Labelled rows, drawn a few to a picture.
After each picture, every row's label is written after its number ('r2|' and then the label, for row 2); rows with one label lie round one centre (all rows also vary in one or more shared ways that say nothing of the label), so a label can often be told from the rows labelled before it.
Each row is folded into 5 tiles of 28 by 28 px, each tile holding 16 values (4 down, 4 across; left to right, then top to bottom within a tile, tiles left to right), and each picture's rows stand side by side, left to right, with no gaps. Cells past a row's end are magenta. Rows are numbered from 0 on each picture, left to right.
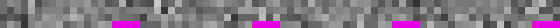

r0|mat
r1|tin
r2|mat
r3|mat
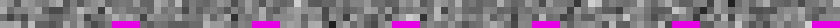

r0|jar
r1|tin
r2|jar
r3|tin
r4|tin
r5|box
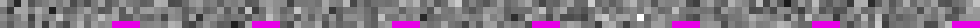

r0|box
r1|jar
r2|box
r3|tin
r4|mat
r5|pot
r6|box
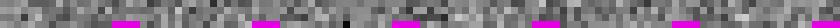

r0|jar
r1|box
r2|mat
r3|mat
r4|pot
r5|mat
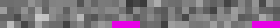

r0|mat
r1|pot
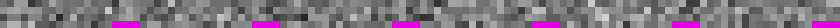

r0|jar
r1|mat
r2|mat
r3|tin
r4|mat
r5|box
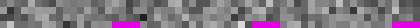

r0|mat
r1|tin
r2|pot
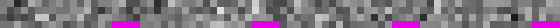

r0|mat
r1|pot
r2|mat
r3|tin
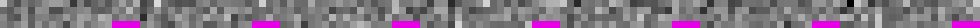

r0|box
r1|mat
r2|pot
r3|box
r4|box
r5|box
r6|box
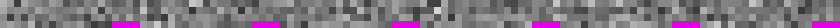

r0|jar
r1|jar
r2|pot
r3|box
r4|pot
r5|jar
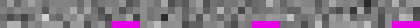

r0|mat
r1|jar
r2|pot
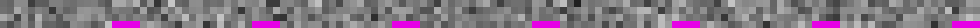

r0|box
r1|mat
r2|tin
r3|box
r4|box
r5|mat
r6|jar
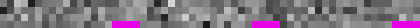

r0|box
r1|mat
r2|pot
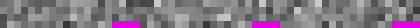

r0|mat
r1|mat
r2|tin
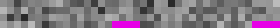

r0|jar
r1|box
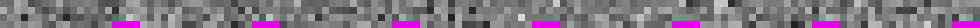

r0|jar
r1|jar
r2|pot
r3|box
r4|mat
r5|jar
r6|pot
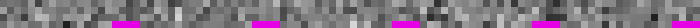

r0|mat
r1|box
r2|pot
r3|mat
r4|tin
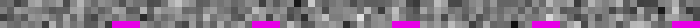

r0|tin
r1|tin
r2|mat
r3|jar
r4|pot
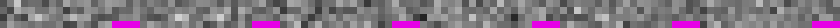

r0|mat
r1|mat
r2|pot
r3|tin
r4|mat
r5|pot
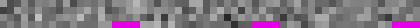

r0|box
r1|jar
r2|mat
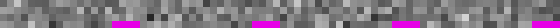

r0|jar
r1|jar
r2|mat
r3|mat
